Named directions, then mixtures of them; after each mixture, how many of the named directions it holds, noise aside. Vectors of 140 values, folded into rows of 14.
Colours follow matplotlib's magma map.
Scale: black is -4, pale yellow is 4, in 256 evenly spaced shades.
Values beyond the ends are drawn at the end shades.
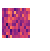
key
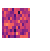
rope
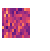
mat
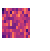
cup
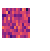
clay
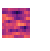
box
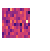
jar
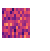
two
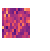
one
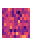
three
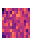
one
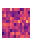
three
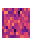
three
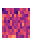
four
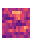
two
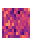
two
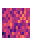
four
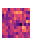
two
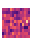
two
